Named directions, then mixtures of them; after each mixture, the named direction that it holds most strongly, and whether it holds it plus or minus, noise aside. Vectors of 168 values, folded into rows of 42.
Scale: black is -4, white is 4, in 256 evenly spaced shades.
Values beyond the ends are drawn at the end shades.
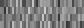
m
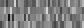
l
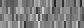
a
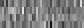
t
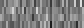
t, plus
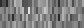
m, plus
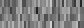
a, plus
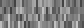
a, plus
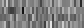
t, minus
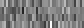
t, minus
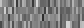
m, minus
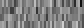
a, plus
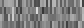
a, minus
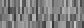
t, minus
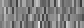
m, minus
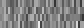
a, plus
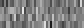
t, plus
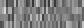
l, plus
